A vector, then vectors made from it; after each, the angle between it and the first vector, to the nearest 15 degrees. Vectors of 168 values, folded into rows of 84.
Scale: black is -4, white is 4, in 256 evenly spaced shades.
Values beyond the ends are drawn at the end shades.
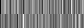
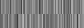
45 degrees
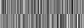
120 degrees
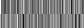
165 degrees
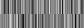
135 degrees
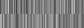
75 degrees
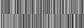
120 degrees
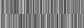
105 degrees
